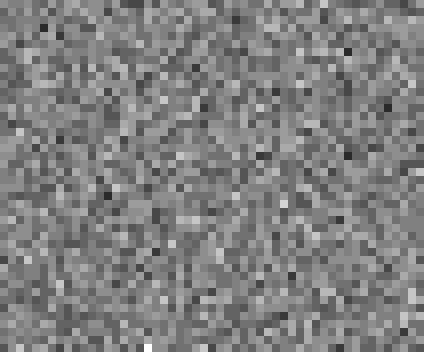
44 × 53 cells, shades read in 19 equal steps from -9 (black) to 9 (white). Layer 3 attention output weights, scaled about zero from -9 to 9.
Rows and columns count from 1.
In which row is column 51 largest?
40
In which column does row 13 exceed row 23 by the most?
21
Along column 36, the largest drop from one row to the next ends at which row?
27
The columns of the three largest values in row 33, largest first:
4, 28, 52
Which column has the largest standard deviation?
44
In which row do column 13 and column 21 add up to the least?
23
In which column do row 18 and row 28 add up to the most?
38
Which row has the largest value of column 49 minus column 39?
22
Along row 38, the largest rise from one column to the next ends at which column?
26
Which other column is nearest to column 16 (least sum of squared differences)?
45
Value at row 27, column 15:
-4
